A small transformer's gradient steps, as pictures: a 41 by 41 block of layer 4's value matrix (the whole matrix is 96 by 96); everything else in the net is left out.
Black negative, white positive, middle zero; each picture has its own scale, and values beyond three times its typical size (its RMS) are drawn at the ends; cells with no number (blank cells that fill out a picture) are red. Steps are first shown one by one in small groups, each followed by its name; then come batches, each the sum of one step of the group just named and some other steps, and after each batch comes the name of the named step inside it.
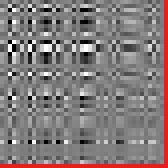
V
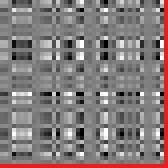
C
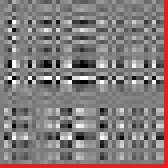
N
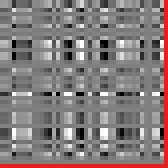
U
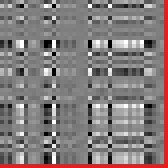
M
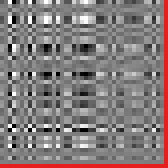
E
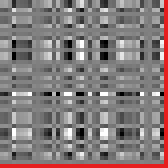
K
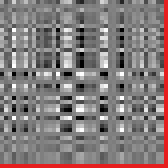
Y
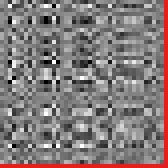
N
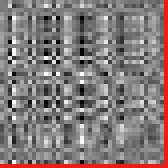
Y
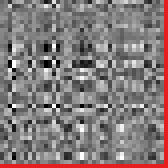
N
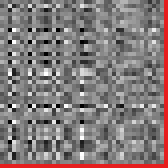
V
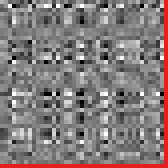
C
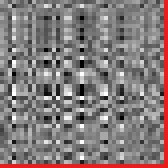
Y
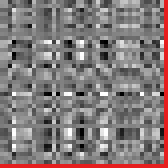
U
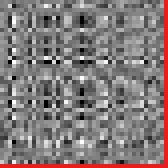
N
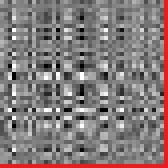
Y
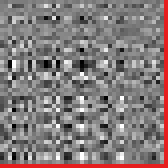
N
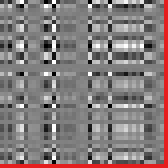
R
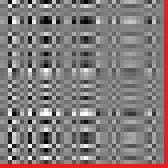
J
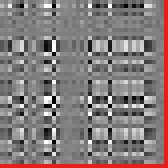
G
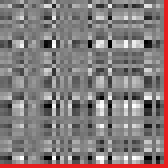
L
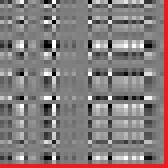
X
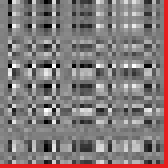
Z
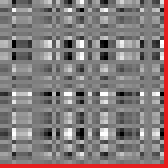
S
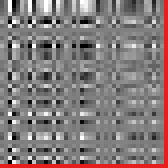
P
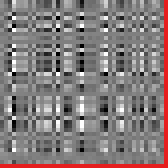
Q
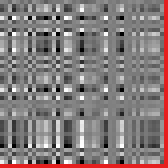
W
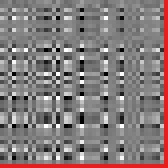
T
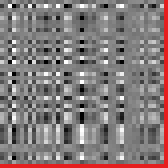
T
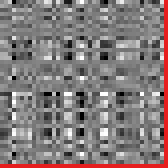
S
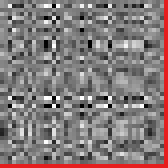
G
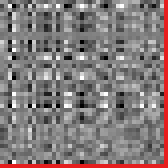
Z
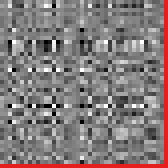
G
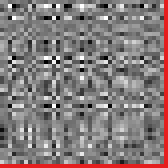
W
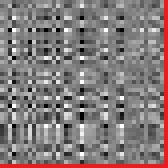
T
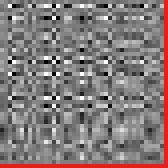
T
